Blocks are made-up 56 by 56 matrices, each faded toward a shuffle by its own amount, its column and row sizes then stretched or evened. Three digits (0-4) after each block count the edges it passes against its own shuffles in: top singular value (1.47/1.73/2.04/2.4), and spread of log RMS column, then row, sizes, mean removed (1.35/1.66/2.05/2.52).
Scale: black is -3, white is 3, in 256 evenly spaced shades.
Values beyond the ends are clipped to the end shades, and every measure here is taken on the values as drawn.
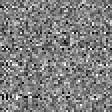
2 0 3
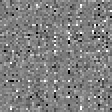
0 3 2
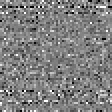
2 0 4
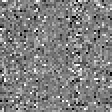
0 4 2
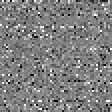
0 0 4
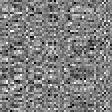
4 3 0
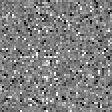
0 1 1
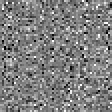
3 3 0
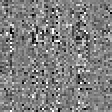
0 4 3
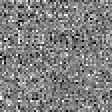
2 2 2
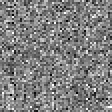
2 2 0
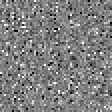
0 1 0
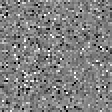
1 2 0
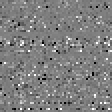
0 0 4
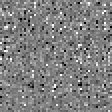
0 3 2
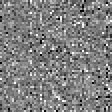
0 3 0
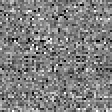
1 0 3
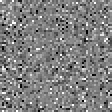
2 3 0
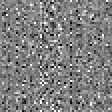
2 4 1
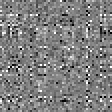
3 4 3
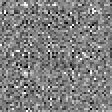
3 2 2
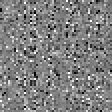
2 3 0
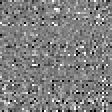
2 1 4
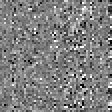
2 4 1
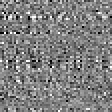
3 2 4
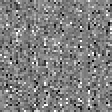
1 4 1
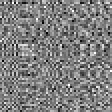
4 1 3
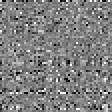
3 1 4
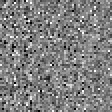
0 3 0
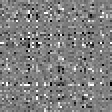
2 4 4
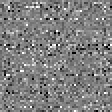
1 1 4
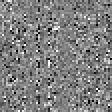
0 4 1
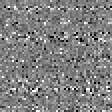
2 0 4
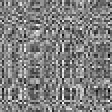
4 4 2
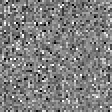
1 1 2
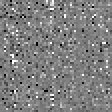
0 3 2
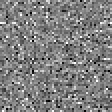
1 0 1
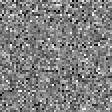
1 0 2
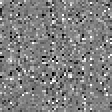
2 3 1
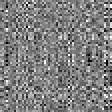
4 4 2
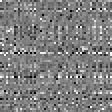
4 2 4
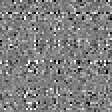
3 2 4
